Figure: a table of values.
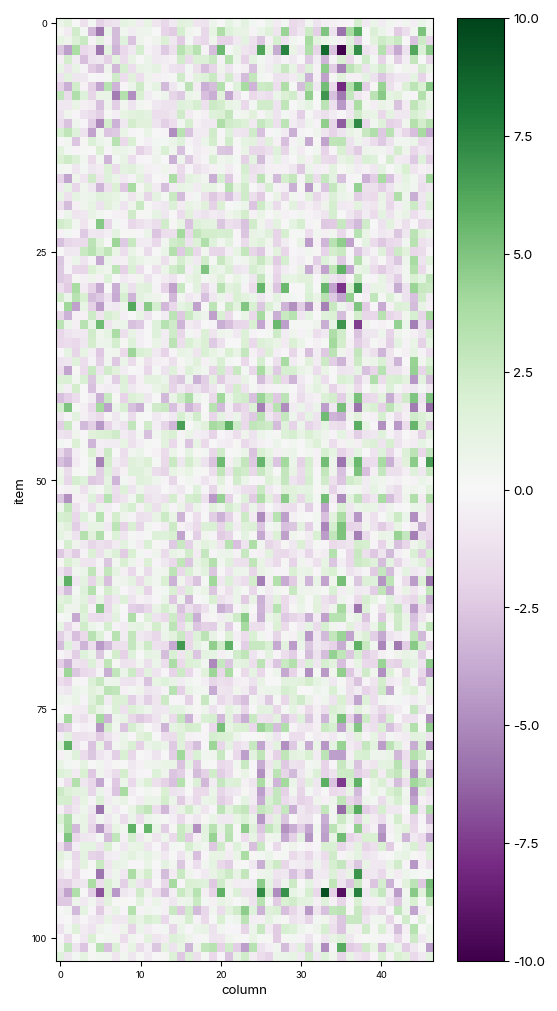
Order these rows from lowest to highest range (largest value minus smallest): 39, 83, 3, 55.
39, 55, 83, 3
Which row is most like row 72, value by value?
45
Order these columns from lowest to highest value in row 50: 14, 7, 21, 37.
7, 14, 21, 37
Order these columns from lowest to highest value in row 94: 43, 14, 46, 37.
43, 37, 14, 46
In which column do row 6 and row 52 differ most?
33
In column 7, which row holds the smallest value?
8
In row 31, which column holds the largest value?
9
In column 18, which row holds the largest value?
27
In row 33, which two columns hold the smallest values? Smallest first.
37, 44
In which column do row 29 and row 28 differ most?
35
